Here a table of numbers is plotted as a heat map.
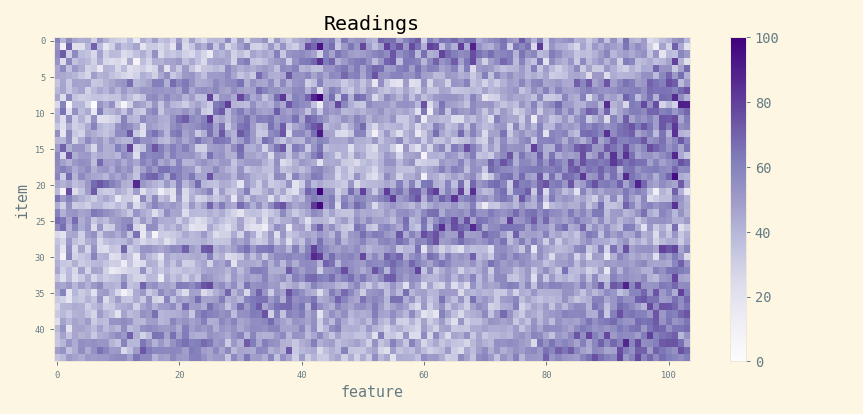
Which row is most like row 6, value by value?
41
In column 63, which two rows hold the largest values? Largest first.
26, 2
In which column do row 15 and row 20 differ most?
13
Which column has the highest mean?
101
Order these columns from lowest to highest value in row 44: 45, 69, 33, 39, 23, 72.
39, 72, 45, 33, 69, 23
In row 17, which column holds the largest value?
91
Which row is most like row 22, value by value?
0
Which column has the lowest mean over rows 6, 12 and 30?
1
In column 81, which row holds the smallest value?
30
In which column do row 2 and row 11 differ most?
25
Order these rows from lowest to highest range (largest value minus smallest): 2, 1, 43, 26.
43, 2, 26, 1
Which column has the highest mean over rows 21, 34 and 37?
93
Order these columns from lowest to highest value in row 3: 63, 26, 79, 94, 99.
99, 26, 63, 94, 79
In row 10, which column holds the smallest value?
61
